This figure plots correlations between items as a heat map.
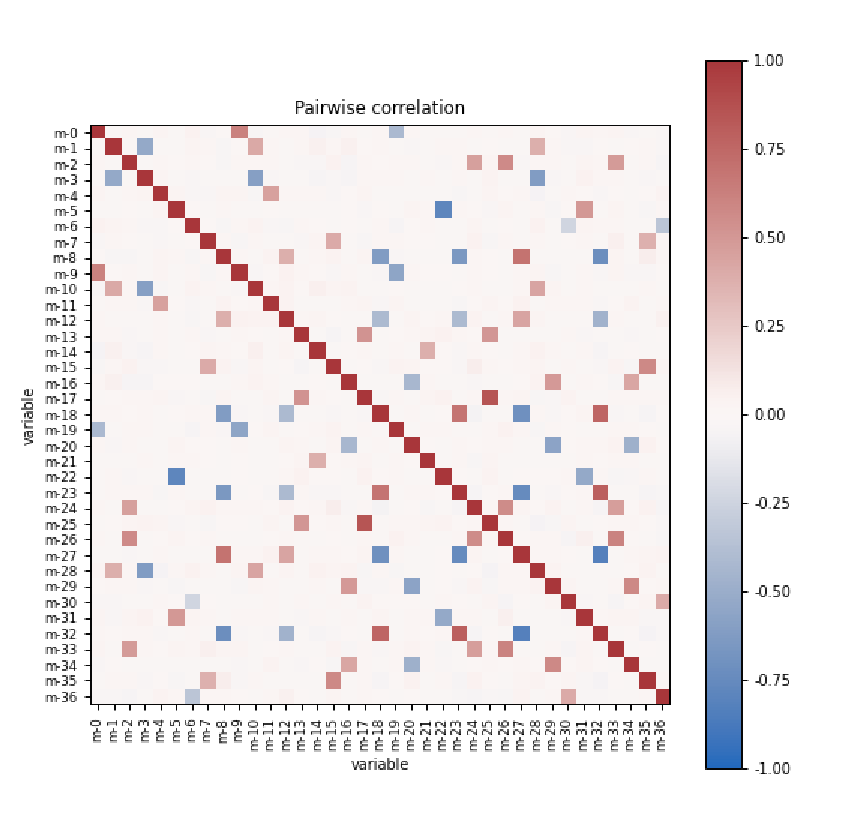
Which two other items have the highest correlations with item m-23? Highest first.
m-32, m-18
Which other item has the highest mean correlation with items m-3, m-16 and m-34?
m-29
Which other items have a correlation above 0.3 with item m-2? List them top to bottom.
m-24, m-26, m-33
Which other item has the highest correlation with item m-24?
m-26
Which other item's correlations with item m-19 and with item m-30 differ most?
m-9
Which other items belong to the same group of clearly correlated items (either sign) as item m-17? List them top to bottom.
m-13, m-25
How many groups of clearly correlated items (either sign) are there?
11
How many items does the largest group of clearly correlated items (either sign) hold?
6
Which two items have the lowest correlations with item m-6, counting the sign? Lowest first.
m-36, m-30
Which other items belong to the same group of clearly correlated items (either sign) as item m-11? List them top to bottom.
m-4
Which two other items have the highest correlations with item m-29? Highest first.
m-34, m-16
